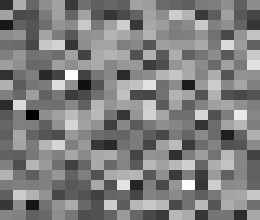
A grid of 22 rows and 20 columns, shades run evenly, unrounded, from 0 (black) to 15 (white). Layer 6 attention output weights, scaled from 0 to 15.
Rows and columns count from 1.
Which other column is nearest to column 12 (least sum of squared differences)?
19
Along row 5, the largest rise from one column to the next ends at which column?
4
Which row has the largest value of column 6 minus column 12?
8
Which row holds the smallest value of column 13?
22
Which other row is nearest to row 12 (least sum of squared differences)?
21
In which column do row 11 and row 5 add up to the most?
18
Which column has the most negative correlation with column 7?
17
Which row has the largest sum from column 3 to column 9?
16
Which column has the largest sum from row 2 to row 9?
14
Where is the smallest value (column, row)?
3, 12
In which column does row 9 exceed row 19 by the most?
11
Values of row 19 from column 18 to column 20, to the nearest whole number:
8 8 6
